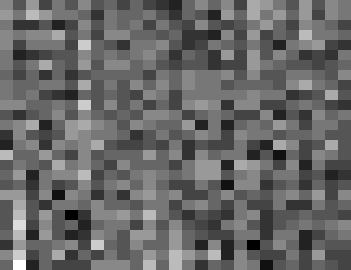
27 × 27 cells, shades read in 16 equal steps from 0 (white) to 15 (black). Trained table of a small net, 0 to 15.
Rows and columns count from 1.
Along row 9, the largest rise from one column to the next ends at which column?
8
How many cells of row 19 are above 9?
14
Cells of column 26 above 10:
8
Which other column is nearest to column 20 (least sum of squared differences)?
9
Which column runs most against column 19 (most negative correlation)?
18
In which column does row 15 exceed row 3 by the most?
21
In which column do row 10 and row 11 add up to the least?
7
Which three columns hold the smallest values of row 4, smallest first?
24, 5, 20
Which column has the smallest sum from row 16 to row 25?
2
